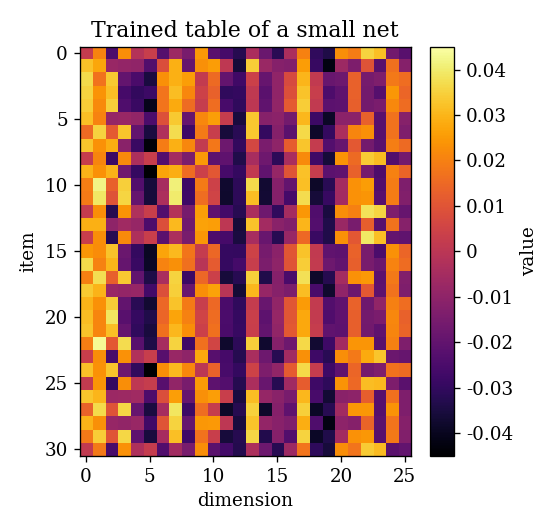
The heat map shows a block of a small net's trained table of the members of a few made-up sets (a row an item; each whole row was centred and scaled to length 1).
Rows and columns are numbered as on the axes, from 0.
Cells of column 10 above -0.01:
24
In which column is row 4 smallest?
5
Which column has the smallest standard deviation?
12
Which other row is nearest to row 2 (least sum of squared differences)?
21
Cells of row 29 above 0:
12
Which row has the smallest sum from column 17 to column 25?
1
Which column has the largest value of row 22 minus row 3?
3
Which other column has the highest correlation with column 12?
19
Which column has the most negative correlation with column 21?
11
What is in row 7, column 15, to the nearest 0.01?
-0.01
